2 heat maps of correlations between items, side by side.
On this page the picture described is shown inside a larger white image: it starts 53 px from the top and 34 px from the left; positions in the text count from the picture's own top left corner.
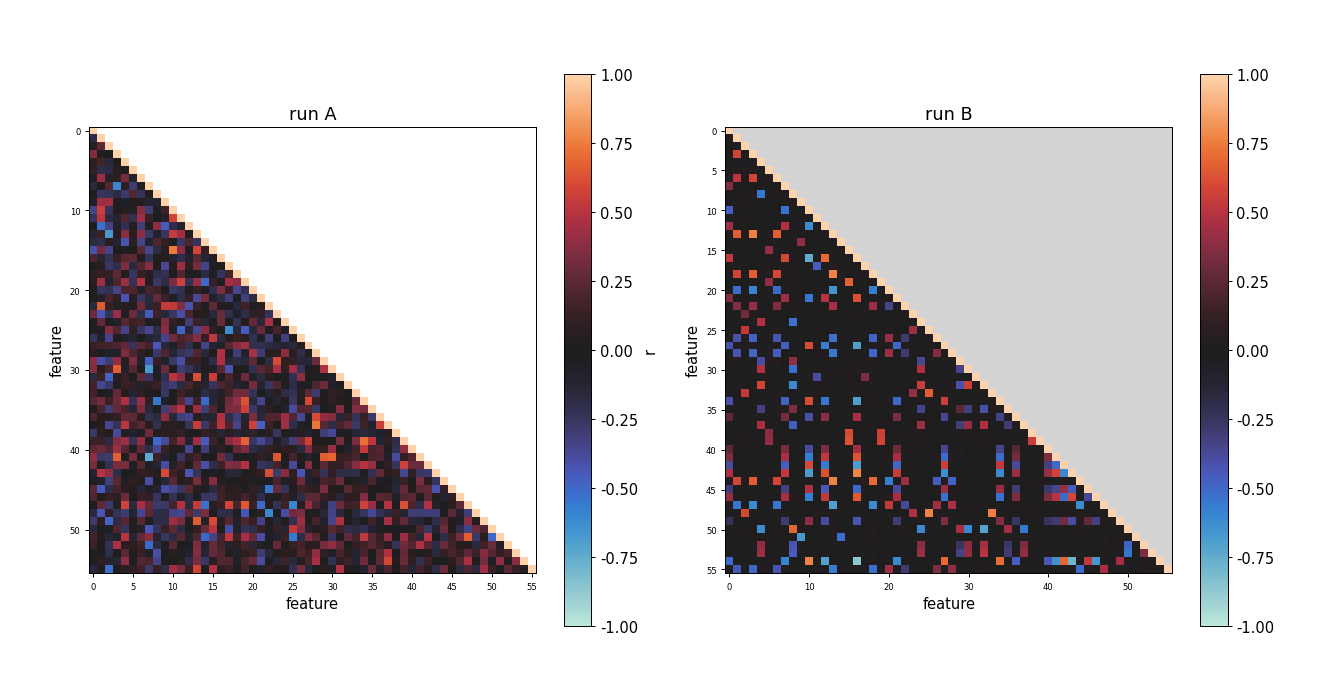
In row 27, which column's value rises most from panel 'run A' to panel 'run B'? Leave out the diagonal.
10
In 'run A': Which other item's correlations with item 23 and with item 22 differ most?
1
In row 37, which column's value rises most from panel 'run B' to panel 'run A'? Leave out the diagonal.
28
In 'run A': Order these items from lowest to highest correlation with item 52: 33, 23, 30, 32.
32, 33, 23, 30
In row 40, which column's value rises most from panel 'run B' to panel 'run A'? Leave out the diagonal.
34
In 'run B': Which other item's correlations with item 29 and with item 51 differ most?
9
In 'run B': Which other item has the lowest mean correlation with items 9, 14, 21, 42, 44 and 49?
51
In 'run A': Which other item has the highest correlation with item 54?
37
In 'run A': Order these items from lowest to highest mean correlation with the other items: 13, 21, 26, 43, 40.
21, 43, 26, 40, 13
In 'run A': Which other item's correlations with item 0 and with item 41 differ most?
7
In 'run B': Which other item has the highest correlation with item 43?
16
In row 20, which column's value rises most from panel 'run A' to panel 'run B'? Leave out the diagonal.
26
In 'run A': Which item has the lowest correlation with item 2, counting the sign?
13
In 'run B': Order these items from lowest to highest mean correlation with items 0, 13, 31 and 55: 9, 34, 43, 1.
34, 9, 1, 43
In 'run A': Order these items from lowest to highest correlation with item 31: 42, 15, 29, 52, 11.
29, 42, 52, 11, 15
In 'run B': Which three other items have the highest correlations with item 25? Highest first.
48, 33, 2
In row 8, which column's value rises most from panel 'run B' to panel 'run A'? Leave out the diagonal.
32
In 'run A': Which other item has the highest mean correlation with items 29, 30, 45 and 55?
41
